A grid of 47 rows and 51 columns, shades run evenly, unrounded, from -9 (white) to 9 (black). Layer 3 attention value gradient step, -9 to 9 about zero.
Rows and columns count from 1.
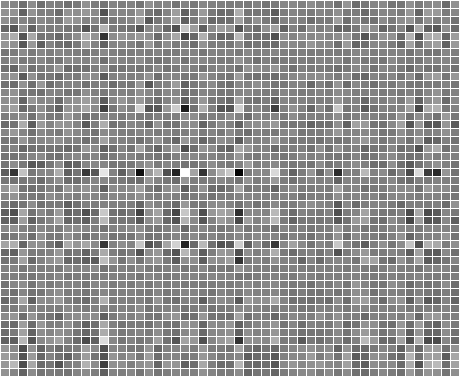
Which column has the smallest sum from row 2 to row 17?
27
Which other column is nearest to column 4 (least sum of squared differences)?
51
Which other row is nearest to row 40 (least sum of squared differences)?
2
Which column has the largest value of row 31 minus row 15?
21
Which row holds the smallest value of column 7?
22
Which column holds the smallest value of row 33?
12
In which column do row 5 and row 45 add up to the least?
46
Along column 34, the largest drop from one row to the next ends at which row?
44
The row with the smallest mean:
31
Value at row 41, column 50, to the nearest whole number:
-1
